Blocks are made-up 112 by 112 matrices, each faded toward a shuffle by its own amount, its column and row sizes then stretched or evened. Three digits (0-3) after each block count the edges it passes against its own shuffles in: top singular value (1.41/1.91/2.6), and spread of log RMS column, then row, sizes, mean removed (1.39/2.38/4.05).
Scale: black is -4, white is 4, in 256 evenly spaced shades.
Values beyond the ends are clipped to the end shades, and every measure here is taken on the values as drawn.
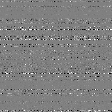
2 1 3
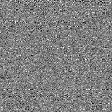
2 0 2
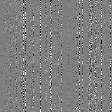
2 3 0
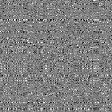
3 0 2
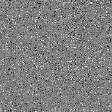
1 1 1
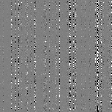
3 3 1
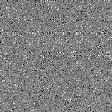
2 0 1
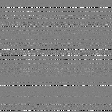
3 0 3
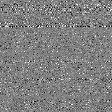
2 0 2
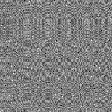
3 1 0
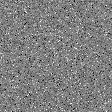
0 0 0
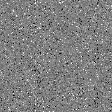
0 1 0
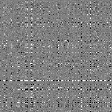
3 2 2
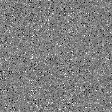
0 1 1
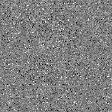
0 1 1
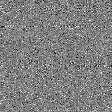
2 0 1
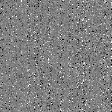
0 2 0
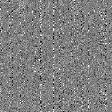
2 2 0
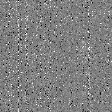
1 2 0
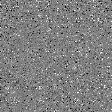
1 1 1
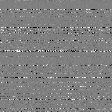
1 0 3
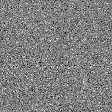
1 0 1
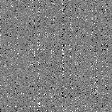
1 2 1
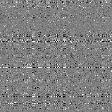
3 1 2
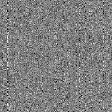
2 2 0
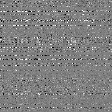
2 1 3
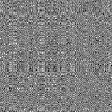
3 1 1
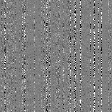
2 3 0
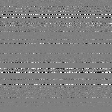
3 0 3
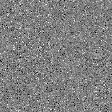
1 1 0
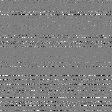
1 0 3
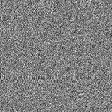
2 0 0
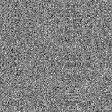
2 1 0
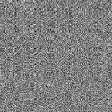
3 1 1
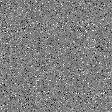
0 0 1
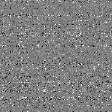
0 2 2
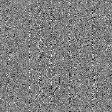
1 2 1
